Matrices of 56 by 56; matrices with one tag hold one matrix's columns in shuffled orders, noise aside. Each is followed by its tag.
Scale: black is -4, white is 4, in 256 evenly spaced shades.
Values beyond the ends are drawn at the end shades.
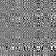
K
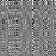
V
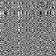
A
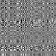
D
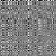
V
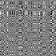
A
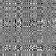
D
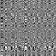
K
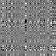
D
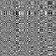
A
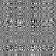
D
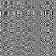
A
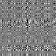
D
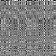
V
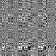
K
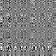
K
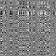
A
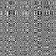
A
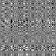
D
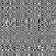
D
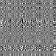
D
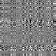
D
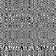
K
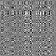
A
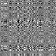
D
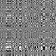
K
